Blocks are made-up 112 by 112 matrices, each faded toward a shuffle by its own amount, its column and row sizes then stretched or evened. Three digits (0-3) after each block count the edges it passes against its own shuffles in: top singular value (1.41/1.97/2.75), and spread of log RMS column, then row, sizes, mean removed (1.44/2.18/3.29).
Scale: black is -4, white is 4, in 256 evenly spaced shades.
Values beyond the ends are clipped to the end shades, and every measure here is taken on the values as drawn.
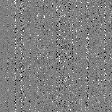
1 3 1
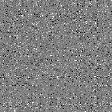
2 1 2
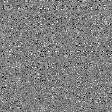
1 1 2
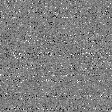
0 0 2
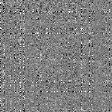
1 3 2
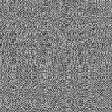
3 1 2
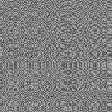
3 0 0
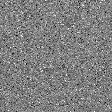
1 0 0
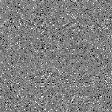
2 1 1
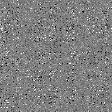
0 2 2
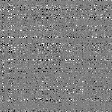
1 2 3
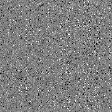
1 2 1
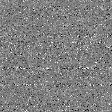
0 0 2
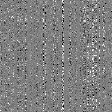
2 3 0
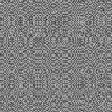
3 0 2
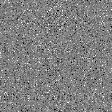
1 1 1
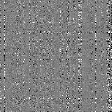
2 3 2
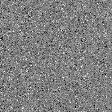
0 1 0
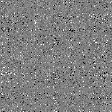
0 2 2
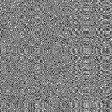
3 1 0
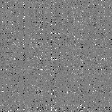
1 2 2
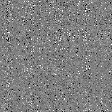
1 2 1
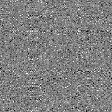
2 1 1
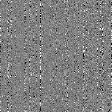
1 3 0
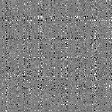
2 3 2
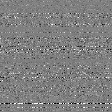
2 0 3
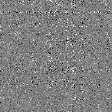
0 2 2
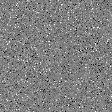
0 1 0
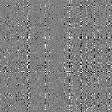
3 3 2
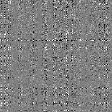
2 3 2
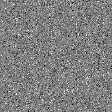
1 1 0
